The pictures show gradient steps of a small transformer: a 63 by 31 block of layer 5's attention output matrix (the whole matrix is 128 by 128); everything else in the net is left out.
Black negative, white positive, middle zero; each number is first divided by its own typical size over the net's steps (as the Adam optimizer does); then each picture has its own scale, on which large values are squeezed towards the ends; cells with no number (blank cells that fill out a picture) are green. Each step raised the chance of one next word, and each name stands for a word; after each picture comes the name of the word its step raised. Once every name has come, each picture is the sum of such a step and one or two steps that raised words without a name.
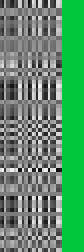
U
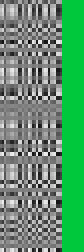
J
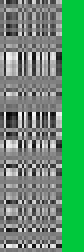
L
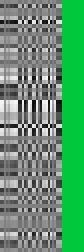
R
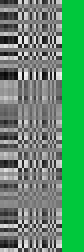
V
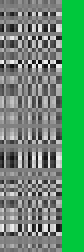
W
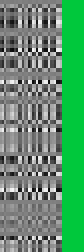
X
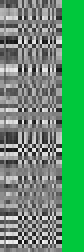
J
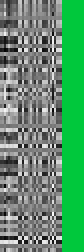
X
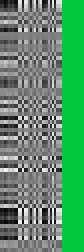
U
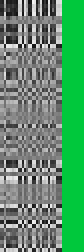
V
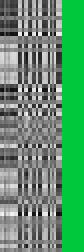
L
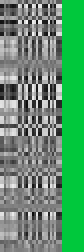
R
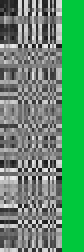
V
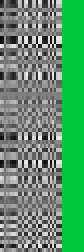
V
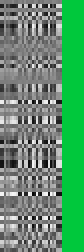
W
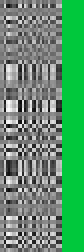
R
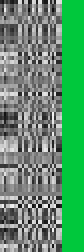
L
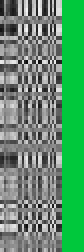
W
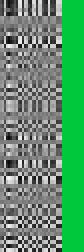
V
